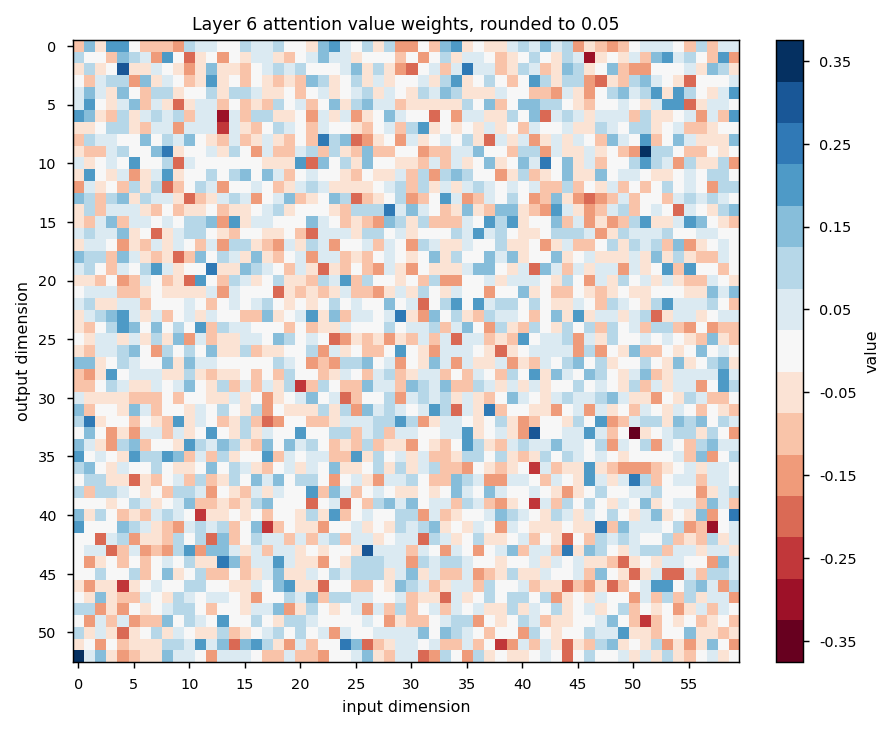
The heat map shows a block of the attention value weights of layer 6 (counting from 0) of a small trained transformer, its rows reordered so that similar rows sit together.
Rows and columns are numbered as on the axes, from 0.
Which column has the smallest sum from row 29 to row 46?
48
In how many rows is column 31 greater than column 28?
21
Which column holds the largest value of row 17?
54
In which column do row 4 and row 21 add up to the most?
59
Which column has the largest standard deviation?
4
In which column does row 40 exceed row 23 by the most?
52
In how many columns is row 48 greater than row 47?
24
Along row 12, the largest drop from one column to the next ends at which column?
8
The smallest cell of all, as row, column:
33, 50
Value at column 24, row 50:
0.05
